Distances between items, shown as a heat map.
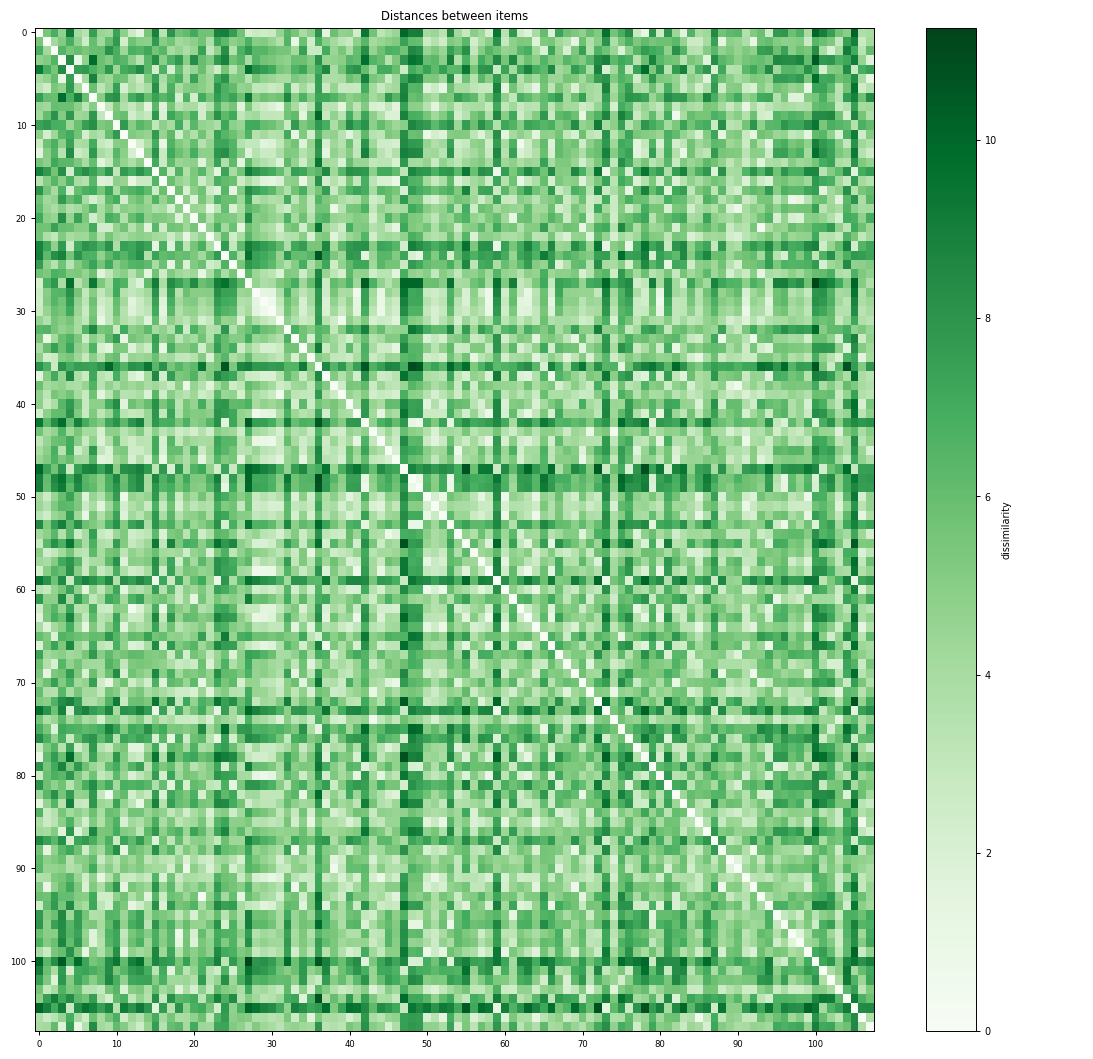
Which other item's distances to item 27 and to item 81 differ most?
47
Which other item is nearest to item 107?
5
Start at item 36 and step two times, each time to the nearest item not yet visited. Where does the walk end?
65
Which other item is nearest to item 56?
35
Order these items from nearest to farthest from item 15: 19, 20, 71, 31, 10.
10, 19, 71, 20, 31
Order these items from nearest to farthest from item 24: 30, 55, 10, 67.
67, 30, 10, 55
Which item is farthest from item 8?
36
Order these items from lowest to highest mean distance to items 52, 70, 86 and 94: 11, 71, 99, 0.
0, 99, 11, 71
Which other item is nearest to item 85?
106
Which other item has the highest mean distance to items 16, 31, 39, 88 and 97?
105
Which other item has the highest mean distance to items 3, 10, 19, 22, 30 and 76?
100
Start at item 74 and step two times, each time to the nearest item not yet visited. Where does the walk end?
71
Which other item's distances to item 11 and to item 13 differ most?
27
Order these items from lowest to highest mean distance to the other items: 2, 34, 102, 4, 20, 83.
34, 20, 83, 2, 102, 4
